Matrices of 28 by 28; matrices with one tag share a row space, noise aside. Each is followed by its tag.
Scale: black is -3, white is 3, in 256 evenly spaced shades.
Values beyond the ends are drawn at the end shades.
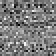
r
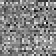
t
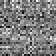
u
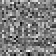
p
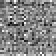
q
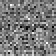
r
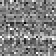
r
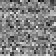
p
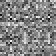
q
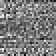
t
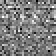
p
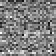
q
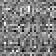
u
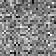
p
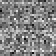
r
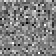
r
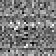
r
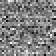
p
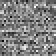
t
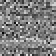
p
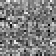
q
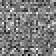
p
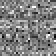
p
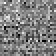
u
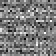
t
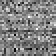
p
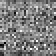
t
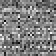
u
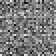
q
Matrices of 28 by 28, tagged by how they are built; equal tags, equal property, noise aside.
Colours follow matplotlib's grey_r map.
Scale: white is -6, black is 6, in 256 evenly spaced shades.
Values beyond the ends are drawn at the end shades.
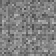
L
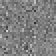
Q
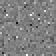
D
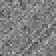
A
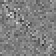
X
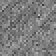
A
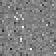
D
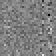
Q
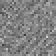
A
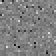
D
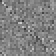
X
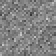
A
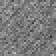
A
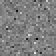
D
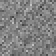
A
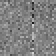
Q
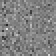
Q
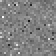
D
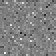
D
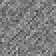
A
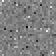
D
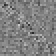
X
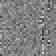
Q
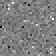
D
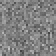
L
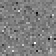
D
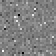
D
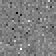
D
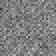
A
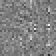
Q
